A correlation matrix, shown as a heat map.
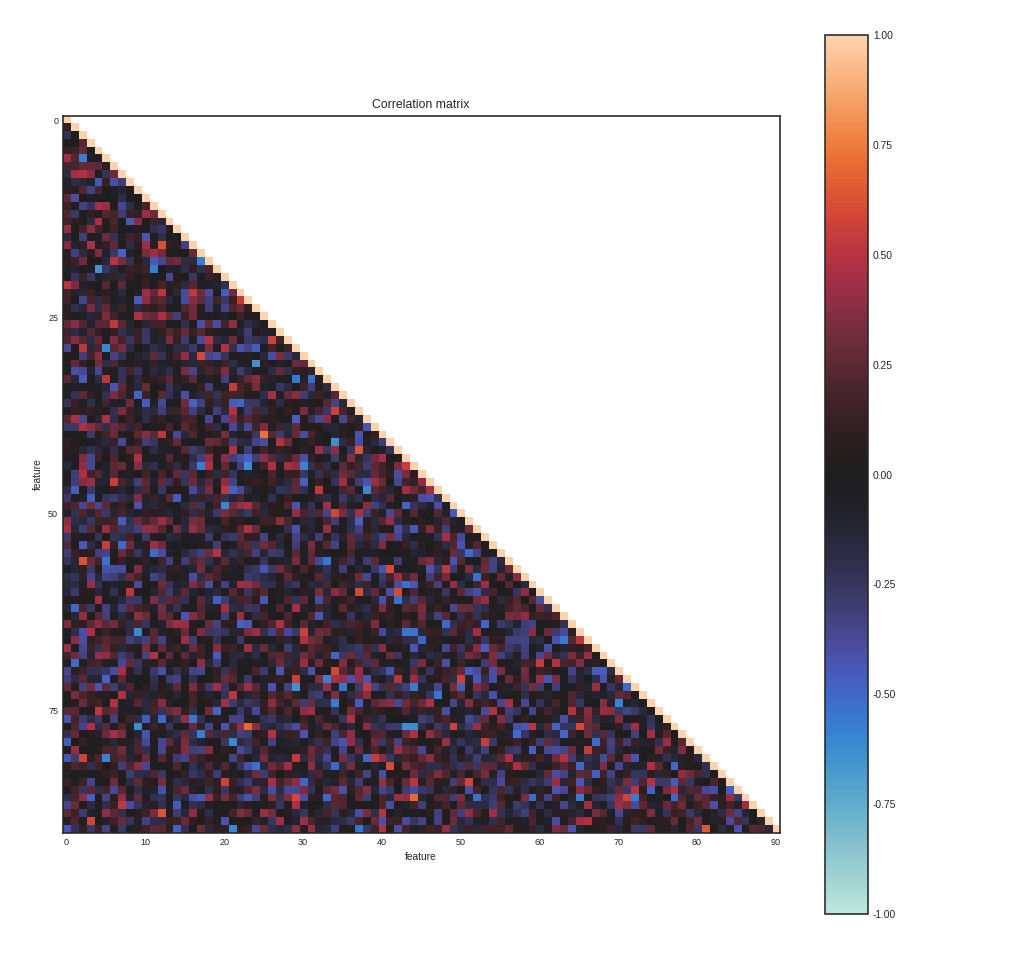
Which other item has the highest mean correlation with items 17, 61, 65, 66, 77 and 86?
30
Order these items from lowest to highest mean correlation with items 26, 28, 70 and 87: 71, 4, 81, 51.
51, 81, 4, 71
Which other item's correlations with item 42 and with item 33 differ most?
71
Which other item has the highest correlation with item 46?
6
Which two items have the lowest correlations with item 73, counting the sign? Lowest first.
47, 54
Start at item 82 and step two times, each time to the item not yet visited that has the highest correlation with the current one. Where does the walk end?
57
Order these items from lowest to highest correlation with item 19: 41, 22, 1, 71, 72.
1, 22, 71, 41, 72
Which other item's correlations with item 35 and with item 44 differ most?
9
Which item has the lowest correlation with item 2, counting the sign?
5
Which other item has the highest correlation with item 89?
3
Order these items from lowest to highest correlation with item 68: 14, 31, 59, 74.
59, 14, 31, 74
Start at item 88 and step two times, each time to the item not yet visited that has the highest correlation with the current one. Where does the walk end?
16
